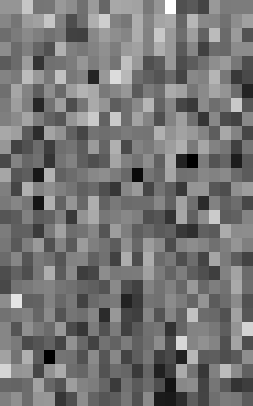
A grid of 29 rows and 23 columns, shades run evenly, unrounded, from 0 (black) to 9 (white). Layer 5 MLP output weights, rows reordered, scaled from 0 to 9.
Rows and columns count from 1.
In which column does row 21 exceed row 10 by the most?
4
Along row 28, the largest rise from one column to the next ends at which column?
17
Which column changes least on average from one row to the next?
14
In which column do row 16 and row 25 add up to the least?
16
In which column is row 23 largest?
18
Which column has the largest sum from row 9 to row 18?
9
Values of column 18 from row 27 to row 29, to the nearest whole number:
4 5 3
